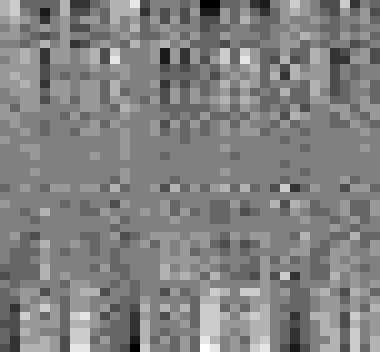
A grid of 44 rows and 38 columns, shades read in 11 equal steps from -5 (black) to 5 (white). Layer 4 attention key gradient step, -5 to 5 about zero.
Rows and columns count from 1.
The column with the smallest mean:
17
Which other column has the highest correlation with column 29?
18
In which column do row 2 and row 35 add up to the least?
21
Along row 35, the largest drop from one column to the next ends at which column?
30
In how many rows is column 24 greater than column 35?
15
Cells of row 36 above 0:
7
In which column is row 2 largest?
2
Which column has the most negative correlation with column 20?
38
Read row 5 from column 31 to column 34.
2 1 0 -1
